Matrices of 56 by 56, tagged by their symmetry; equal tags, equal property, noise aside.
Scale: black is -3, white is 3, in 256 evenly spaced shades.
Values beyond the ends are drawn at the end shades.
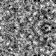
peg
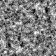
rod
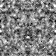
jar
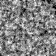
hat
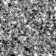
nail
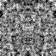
jar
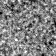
hat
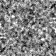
rod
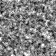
nail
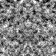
jar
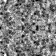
peg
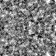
peg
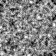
hat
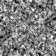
rod
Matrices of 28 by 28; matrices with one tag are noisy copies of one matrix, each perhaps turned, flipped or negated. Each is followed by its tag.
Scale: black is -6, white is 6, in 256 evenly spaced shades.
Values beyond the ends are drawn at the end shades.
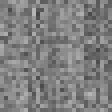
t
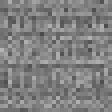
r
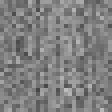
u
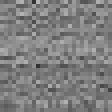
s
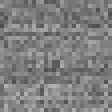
t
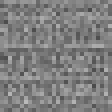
r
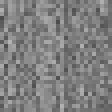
s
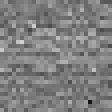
u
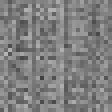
r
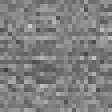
u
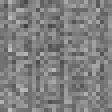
r
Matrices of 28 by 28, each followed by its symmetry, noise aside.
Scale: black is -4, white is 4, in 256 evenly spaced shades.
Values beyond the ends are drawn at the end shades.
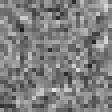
antisymmetric.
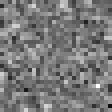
same after a half turn.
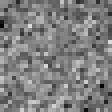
symmetric across the other diagonal.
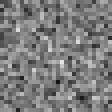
same after a half turn.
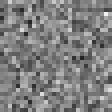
antisymmetric.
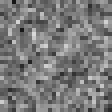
symmetric.
